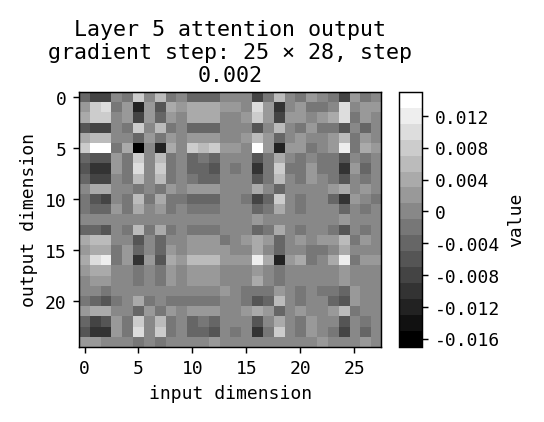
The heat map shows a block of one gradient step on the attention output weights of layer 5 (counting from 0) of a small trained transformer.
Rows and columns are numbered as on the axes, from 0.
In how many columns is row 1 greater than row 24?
16
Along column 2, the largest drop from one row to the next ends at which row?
6
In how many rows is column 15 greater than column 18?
11
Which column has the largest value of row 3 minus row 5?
5
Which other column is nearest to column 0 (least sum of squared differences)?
12
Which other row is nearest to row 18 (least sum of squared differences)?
17
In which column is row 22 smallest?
1
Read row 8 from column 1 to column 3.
-0.008 -0.008 0
